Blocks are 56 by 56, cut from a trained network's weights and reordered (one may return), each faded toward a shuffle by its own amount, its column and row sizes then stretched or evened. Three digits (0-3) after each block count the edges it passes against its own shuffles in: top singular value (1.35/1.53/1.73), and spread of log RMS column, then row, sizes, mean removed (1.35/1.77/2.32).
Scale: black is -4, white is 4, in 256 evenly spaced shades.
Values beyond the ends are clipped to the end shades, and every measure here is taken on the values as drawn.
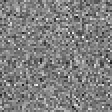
3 1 2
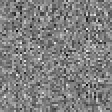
3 2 1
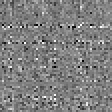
2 2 3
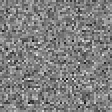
2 0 2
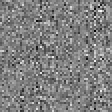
2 3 0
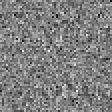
2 0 1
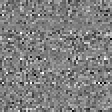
3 1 3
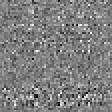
3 2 3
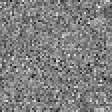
0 0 1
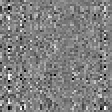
3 3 1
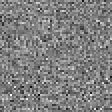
2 0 2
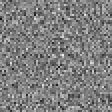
3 0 2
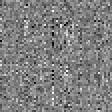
1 3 1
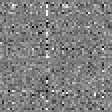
3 2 3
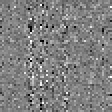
0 3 1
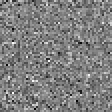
0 2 2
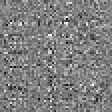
3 3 2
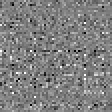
0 2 3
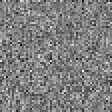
3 1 2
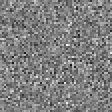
0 0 1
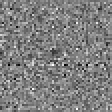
1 1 2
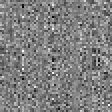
3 3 0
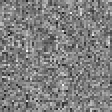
2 2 0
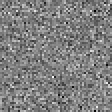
0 0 1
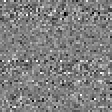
0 0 3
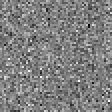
0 2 0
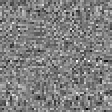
3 1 2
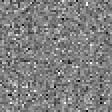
0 2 2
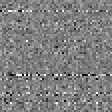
3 1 3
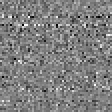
0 0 3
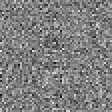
3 2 0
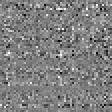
0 2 3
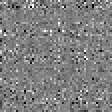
1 3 3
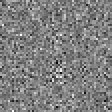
3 2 1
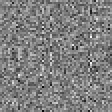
3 2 0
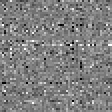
0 2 3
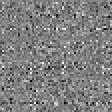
0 2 3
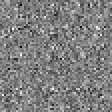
2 1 2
